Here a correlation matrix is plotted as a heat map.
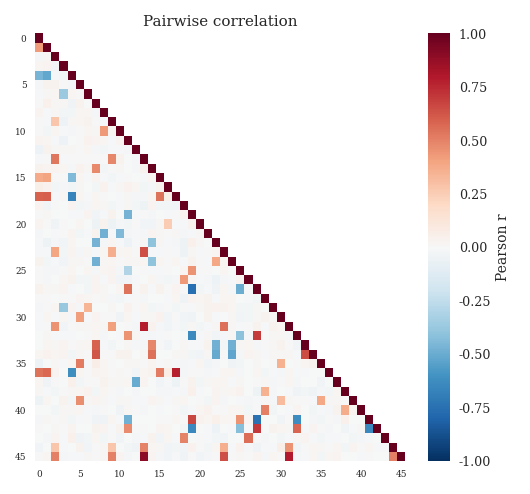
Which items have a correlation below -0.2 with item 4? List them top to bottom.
0, 1, 15, 17, 36
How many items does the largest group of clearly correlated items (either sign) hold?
7
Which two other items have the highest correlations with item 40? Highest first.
28, 38
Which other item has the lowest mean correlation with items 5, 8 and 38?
21
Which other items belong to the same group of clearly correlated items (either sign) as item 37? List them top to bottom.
12
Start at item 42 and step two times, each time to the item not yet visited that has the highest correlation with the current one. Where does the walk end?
32
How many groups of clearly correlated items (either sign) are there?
11
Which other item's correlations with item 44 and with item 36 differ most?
17
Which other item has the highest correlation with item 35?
5
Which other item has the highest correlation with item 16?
20
